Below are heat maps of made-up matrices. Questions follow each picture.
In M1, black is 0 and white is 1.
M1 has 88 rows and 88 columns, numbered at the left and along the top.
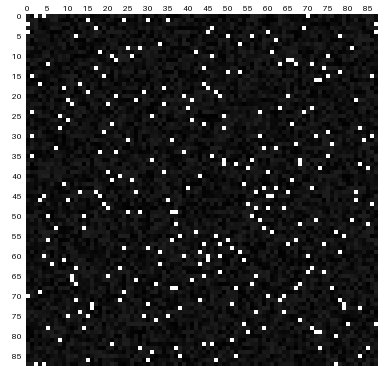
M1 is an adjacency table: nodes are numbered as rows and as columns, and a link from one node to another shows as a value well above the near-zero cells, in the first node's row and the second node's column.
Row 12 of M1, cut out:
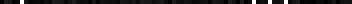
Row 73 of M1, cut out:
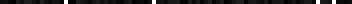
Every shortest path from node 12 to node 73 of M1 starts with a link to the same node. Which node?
node 67
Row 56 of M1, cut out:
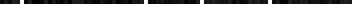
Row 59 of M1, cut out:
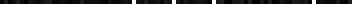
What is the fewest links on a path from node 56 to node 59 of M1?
3
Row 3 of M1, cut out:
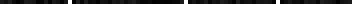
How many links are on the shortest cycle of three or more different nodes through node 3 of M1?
5
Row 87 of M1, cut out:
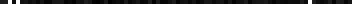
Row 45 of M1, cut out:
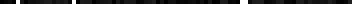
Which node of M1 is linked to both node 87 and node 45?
node 4
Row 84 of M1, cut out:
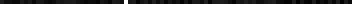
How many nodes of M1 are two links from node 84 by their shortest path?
2
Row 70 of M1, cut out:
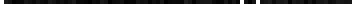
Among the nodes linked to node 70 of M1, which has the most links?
node 60
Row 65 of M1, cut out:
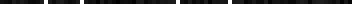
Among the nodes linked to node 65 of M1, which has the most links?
node 44
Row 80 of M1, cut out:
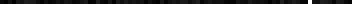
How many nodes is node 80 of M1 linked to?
1
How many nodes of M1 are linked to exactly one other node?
3
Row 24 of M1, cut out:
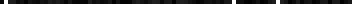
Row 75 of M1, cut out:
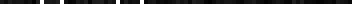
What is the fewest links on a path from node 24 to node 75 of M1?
3
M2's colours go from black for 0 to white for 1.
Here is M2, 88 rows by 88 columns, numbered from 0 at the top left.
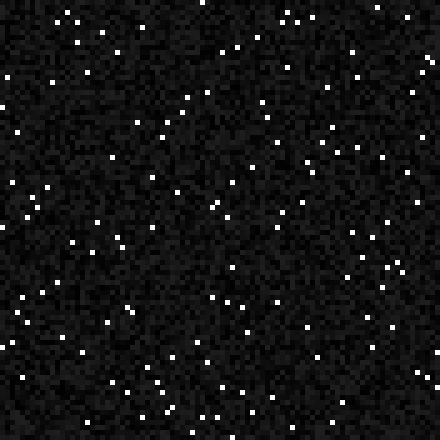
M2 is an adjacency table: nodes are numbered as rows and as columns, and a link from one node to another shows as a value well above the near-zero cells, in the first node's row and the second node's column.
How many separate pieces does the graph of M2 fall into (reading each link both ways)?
2
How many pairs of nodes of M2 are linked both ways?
6
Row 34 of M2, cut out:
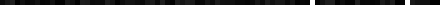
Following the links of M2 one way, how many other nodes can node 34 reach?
4
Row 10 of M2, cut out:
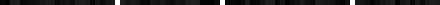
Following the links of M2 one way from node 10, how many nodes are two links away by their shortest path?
5
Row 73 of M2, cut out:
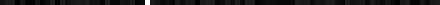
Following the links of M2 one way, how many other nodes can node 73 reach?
8
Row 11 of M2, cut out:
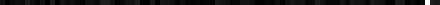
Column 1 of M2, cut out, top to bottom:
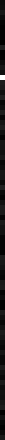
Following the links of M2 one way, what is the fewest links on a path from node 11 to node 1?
5
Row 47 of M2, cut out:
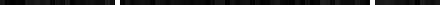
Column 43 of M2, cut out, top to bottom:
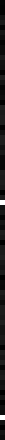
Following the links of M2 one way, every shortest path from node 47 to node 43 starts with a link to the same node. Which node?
node 74
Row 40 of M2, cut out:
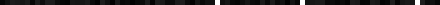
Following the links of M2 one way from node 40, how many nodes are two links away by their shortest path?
4
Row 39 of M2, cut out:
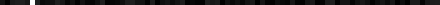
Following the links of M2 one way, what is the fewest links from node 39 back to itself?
8
